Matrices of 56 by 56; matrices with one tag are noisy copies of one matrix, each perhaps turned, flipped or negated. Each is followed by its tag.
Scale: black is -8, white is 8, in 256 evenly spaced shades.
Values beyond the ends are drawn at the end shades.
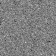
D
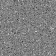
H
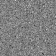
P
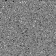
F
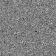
H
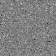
D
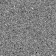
D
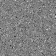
P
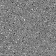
H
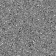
H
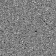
H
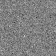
H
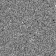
F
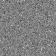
D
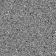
D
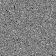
D
